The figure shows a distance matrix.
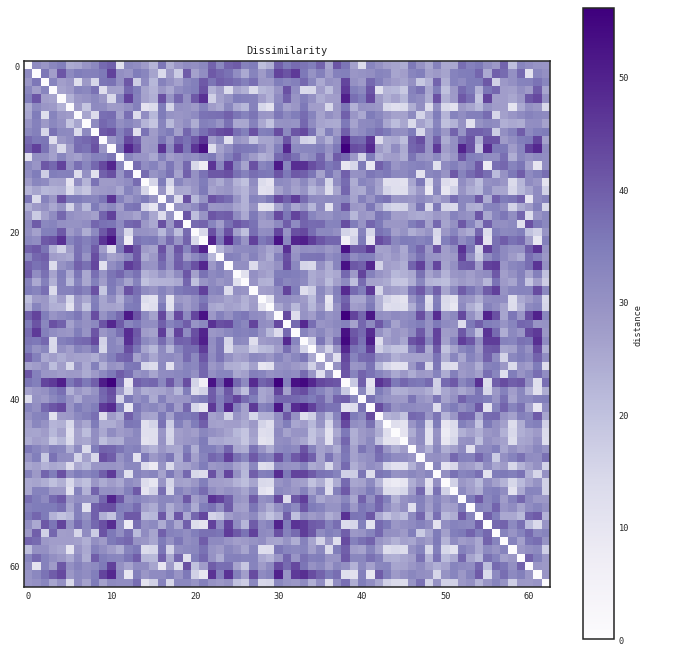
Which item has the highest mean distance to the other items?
38
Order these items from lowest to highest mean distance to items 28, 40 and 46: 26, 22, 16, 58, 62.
58, 62, 26, 16, 22
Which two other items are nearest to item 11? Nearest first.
0, 40
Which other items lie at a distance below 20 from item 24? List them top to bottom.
3, 9, 27, 33, 34, 42
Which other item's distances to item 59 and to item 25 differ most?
19
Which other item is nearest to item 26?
25
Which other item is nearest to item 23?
54
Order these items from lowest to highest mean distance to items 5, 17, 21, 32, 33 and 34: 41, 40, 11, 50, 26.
50, 26, 11, 40, 41
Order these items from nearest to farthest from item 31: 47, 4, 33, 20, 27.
20, 47, 4, 27, 33
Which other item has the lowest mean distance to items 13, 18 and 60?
16
